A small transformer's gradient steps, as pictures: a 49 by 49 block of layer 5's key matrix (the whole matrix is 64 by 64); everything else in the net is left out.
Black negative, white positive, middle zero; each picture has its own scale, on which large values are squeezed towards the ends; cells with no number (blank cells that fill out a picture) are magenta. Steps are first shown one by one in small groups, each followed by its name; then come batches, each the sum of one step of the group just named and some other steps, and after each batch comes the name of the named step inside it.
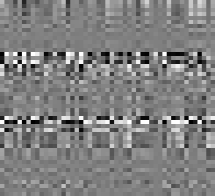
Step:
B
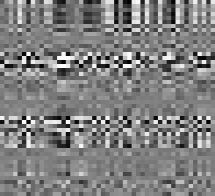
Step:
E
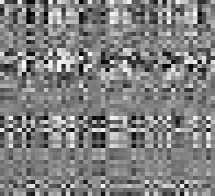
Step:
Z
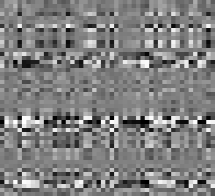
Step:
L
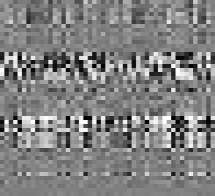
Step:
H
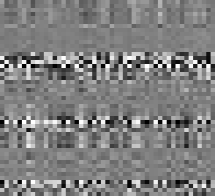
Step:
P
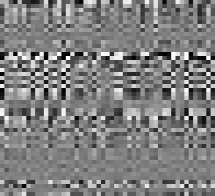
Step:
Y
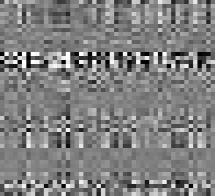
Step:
E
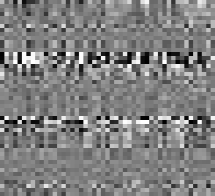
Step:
B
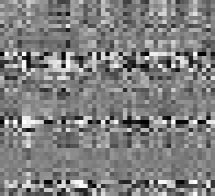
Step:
L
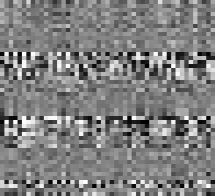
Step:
H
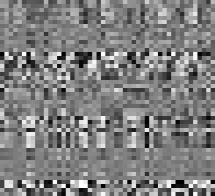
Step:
Y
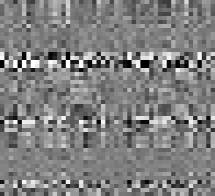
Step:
H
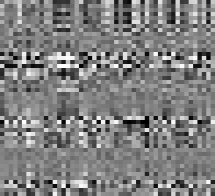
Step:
E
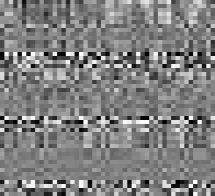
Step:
B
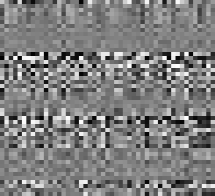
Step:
Y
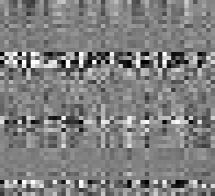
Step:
B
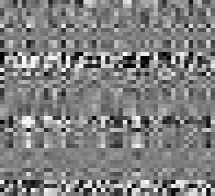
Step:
Y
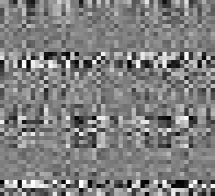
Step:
Y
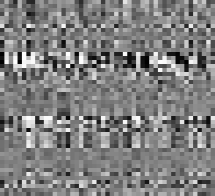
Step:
H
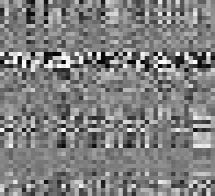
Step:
Z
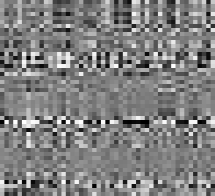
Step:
E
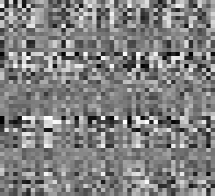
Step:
H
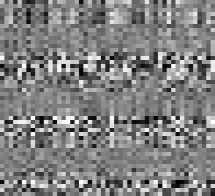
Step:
Z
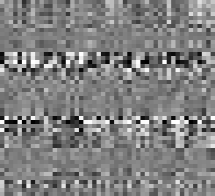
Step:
B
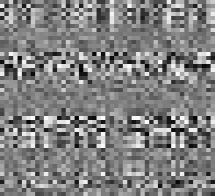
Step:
H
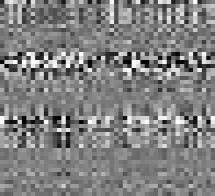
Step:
E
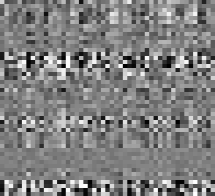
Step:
Z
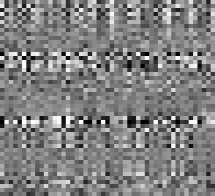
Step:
Z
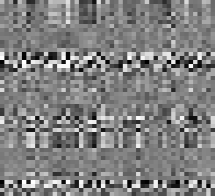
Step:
P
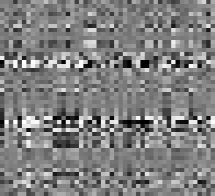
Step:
L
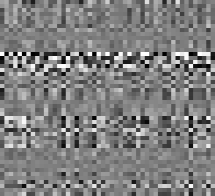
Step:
Y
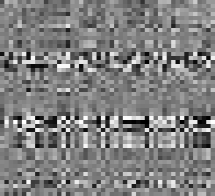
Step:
L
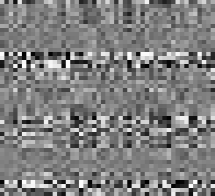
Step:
E
